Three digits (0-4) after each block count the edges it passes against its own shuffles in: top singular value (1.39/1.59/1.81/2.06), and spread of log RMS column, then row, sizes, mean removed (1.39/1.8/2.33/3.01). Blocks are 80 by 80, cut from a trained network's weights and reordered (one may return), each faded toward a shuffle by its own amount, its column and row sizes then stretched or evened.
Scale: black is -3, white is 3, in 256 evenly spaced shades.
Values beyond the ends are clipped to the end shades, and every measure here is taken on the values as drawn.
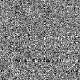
3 2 2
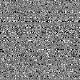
0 1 4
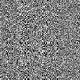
4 3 0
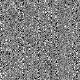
0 4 0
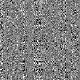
4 4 1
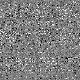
2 0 3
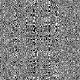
4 4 2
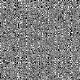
2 4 2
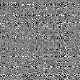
4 3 4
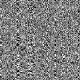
4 3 0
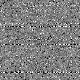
4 0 3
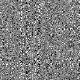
2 4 1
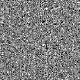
3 2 1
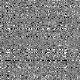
3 3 4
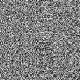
4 0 0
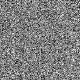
3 0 1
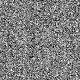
1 0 0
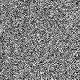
3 0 0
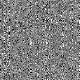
2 4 1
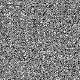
0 1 2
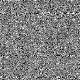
2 0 3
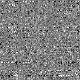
1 2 3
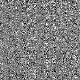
0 3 2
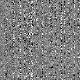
0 4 1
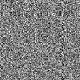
4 1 1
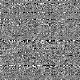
3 1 4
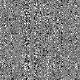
1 4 2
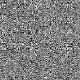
4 3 2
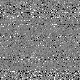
1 0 4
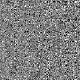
2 3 2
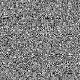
1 0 2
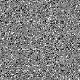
3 1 1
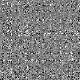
0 3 3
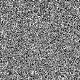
0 0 1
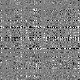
4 3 4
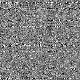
3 0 3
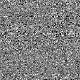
1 1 3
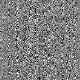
2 4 0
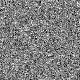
1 0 0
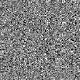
2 1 2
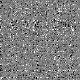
2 3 3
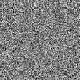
4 1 0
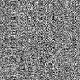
4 2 0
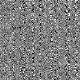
1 4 2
